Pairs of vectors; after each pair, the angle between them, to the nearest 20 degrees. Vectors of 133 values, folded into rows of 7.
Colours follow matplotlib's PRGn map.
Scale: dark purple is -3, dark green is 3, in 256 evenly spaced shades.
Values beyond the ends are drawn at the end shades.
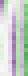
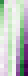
140 degrees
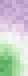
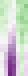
140 degrees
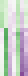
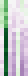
40 degrees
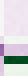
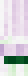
20 degrees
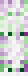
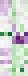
60 degrees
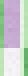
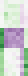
60 degrees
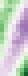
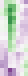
60 degrees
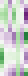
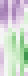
120 degrees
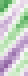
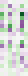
100 degrees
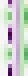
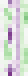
20 degrees
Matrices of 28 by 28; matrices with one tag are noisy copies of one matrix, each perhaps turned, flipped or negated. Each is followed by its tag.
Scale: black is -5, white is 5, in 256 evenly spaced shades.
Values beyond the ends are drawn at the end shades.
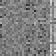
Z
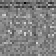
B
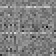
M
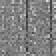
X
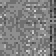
Z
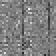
M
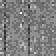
X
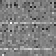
M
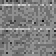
X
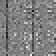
M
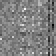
B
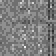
B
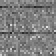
M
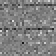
X
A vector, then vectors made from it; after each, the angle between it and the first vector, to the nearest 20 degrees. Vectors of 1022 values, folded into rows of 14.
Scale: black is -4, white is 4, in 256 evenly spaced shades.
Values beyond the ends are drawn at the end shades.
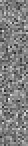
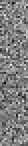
100 degrees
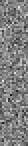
140 degrees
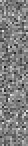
20 degrees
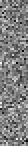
80 degrees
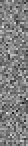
80 degrees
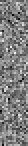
140 degrees
